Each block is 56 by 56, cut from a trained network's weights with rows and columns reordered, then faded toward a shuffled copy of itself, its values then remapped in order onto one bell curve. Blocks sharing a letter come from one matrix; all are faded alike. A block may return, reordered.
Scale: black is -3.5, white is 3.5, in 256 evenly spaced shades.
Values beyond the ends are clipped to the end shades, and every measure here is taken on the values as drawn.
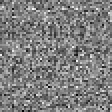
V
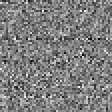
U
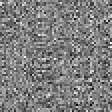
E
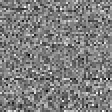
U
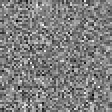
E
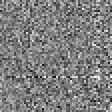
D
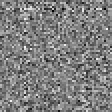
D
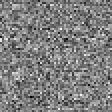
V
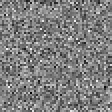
V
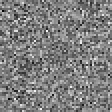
V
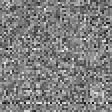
D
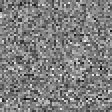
U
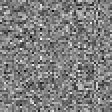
E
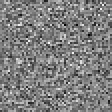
V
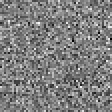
V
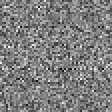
U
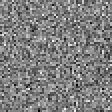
E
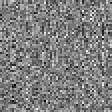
E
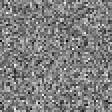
E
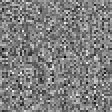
E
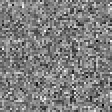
V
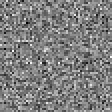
V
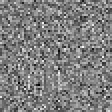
E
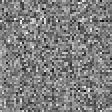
D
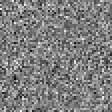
V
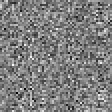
E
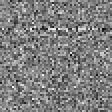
D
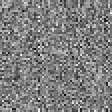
E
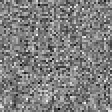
E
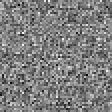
V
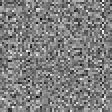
E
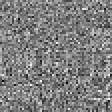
V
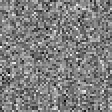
E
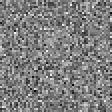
E
